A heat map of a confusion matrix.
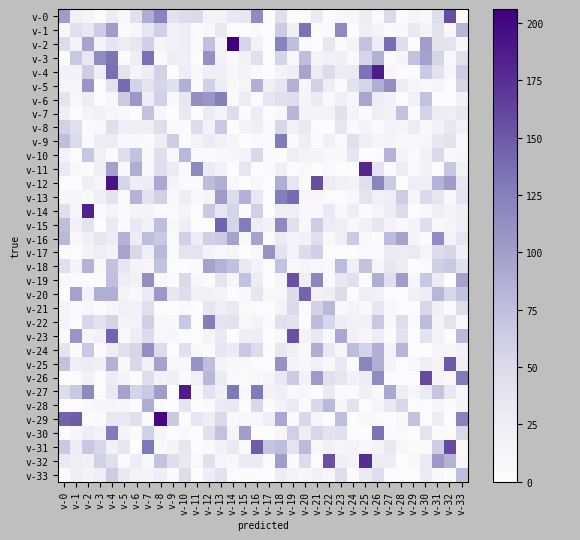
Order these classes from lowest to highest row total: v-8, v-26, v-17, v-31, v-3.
v-8, v-17, v-26, v-31, v-3
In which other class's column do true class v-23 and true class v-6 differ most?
v-4
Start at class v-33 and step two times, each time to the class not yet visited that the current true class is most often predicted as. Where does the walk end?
v-26
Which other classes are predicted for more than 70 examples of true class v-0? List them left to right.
v-7, v-8, v-16, v-32
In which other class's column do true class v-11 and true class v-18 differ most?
v-25
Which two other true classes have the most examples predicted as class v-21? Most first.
v-12, v-19
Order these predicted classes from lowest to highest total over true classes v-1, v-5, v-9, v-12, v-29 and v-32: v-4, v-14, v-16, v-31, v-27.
v-14, v-16, v-27, v-31, v-4
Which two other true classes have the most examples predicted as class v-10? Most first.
v-27, v-5
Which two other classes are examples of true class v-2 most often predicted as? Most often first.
v-14, v-27
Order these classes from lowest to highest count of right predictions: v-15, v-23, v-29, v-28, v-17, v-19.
v-28, v-29, v-23, v-17, v-15, v-19
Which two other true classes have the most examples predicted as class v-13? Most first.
v-15, v-6
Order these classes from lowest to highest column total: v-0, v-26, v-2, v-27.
v-27, v-0, v-2, v-26
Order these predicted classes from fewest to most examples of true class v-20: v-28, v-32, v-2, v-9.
v-28, v-2, v-9, v-32
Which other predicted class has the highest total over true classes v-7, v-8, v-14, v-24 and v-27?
v-2
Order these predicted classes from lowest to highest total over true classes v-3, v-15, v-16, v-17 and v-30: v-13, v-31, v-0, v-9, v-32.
v-9, v-32, v-0, v-31, v-13
